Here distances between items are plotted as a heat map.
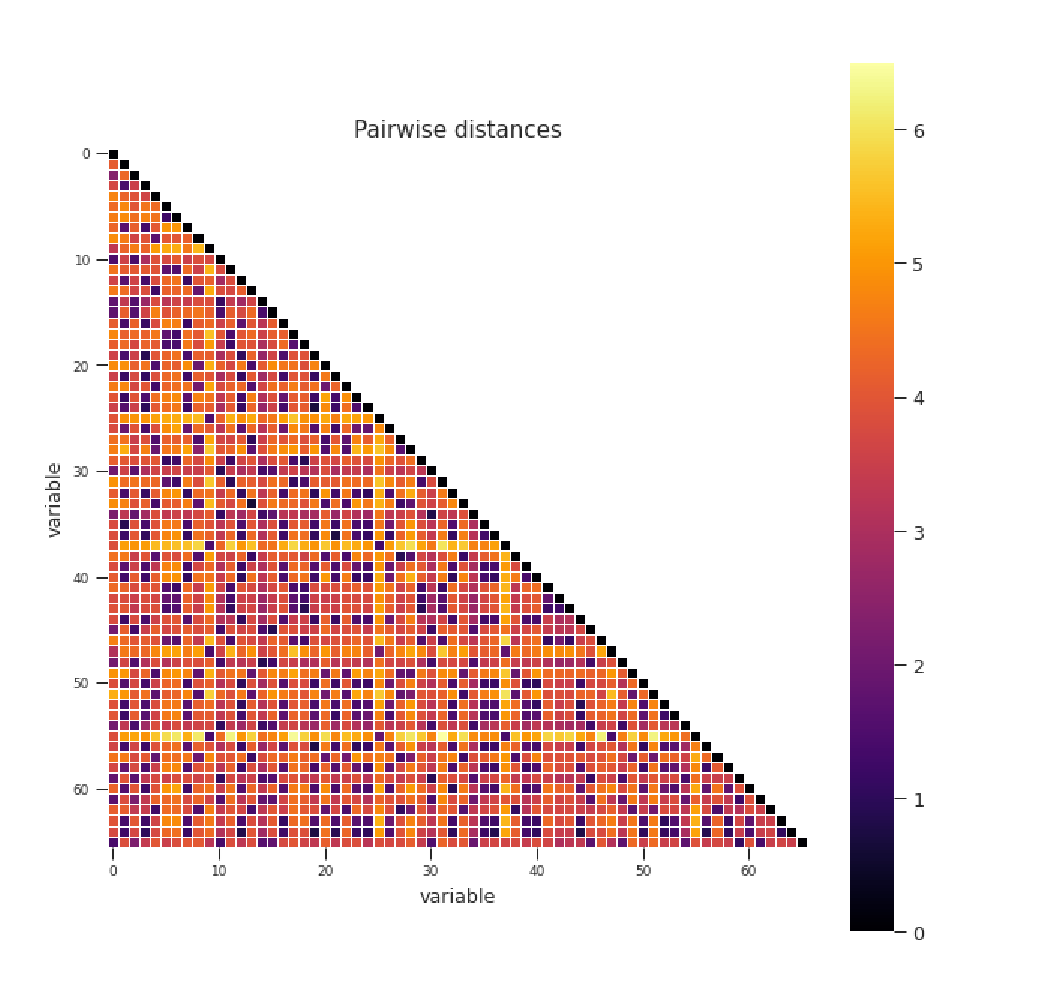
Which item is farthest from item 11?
55
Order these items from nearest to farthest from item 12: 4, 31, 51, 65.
65, 4, 31, 51
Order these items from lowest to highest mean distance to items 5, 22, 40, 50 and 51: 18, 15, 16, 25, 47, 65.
16, 18, 65, 15, 47, 25
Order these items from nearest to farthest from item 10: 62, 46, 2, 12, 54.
54, 2, 12, 62, 46
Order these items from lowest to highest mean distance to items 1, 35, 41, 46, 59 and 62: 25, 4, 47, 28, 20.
4, 20, 28, 47, 25
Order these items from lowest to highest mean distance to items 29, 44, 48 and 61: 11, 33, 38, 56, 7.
56, 11, 7, 38, 33
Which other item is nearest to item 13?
33
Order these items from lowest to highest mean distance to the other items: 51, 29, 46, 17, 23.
23, 29, 46, 17, 51
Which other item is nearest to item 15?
45
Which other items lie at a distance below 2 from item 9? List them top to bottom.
25, 37, 47, 55
